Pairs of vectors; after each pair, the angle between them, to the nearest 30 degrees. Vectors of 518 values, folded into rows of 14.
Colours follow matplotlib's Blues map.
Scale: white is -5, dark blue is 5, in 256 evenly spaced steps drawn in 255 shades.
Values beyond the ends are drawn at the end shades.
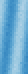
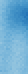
90 degrees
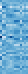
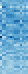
30 degrees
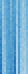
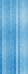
30 degrees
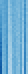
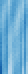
30 degrees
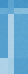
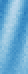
90 degrees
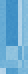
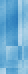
30 degrees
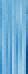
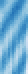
120 degrees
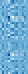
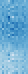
60 degrees
